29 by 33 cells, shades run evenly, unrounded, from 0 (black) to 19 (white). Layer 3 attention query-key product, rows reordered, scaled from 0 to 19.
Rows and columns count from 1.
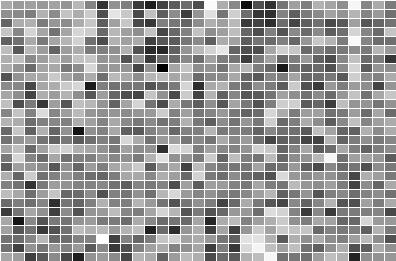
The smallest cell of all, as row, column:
8, 14
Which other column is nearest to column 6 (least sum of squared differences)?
4
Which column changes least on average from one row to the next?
29
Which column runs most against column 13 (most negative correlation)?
19
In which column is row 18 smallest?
33
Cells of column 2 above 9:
19
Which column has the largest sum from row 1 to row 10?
30
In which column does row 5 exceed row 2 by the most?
12
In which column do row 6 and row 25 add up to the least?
2
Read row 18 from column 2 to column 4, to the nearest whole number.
16 10 8
